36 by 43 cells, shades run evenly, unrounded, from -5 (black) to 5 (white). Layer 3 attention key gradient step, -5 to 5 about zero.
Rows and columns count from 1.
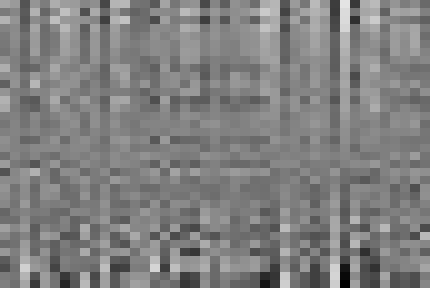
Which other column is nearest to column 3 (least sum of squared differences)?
11
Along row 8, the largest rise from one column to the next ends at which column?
35
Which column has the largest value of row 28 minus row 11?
36
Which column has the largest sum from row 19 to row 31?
34
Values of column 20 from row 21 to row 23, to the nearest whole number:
-1 1 -1
